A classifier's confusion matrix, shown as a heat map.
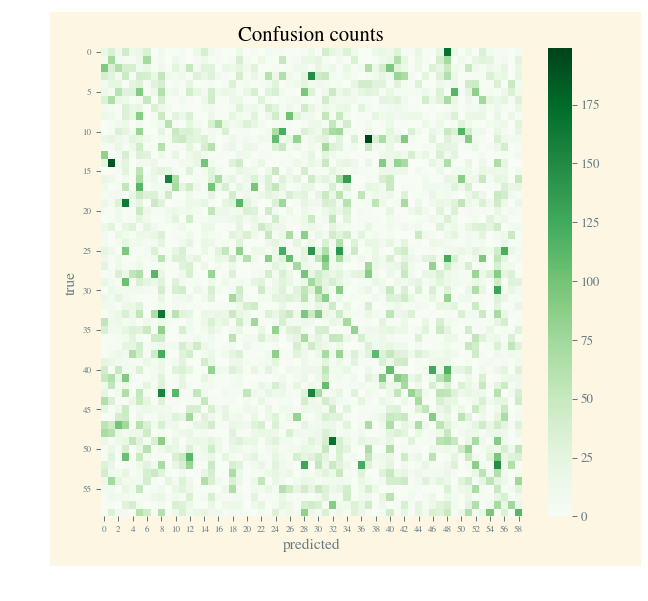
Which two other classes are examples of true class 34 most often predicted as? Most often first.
21, 0
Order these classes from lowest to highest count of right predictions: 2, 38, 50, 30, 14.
50, 2, 30, 14, 38
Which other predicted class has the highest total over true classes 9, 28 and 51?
55
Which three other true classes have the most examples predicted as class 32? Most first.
49, 57, 10
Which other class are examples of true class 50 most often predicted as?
51
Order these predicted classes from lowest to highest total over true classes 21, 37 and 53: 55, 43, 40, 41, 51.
43, 41, 51, 40, 55
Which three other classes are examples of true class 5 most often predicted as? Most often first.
49, 28, 52
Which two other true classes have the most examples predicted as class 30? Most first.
33, 43
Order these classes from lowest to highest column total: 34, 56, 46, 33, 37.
46, 34, 56, 37, 33
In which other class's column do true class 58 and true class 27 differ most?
54
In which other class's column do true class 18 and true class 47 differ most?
2
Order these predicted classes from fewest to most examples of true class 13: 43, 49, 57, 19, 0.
57, 19, 49, 43, 0
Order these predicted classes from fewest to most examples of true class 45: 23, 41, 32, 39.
39, 23, 41, 32
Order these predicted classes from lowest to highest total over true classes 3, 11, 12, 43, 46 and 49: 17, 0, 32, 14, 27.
17, 0, 14, 27, 32
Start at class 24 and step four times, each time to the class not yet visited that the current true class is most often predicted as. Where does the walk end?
48
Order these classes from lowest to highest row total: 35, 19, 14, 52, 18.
18, 35, 14, 19, 52
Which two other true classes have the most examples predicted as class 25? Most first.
10, 19
